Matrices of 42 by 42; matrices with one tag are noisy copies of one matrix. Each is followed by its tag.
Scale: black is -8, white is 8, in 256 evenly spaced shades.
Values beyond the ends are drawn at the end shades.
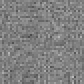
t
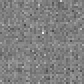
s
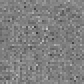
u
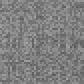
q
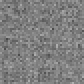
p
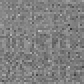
q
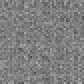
s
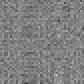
t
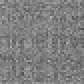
q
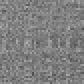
q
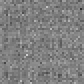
p
